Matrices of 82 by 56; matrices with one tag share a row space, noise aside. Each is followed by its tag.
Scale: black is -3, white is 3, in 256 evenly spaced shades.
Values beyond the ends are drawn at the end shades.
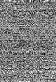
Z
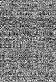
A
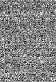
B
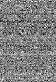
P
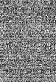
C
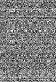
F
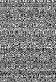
F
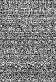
P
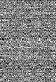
C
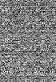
B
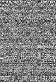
C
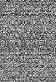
F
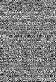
C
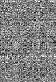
B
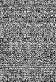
C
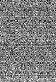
F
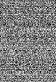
F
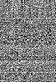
F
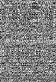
A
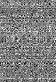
F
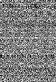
P
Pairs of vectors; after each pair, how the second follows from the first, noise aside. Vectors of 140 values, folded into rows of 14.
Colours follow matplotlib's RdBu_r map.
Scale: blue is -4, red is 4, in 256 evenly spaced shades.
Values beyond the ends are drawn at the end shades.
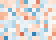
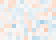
wrapped around, shrunk.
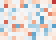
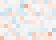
reversed, shrunk.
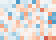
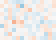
wrapped around, shrunk.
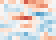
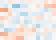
wrapped around, shrunk.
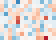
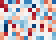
wrapped around, negated, scaled up.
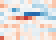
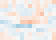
reversed, shrunk.
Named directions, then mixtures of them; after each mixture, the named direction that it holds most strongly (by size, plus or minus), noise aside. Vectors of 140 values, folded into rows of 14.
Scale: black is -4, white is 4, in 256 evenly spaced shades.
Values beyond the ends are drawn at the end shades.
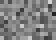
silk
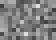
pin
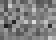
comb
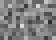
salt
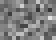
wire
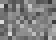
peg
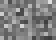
silk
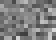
pin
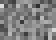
pin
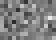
comb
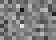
silk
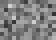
comb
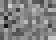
comb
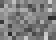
peg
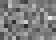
comb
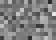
silk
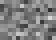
wire
